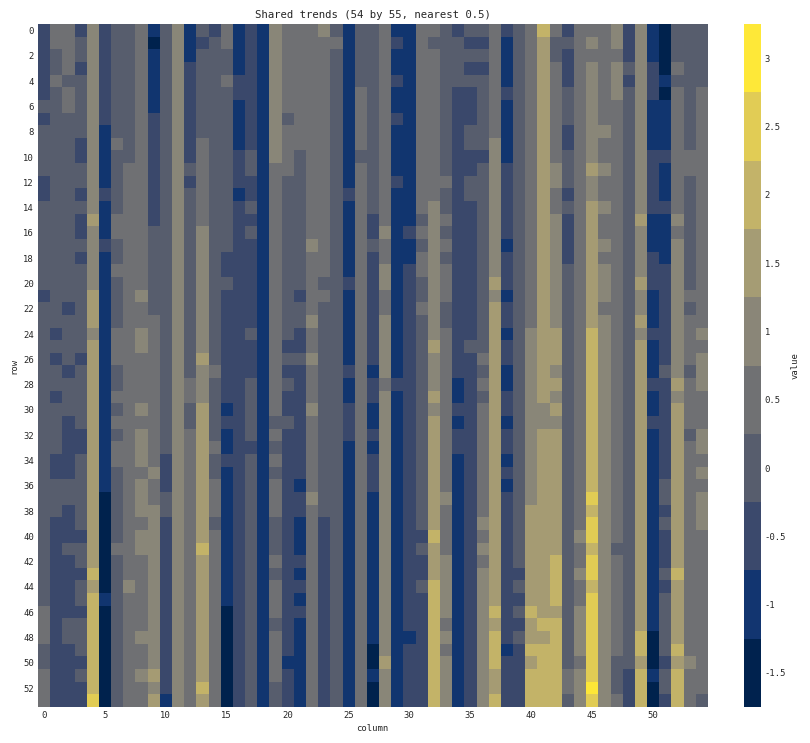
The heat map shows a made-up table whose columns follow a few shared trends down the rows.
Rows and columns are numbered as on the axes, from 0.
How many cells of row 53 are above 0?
26
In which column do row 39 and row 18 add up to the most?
45
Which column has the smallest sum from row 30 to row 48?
5
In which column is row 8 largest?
41
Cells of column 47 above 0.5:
5
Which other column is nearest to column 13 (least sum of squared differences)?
52
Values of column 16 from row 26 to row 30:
-0.5 -0.5 -0.5 -0.5 -0.5
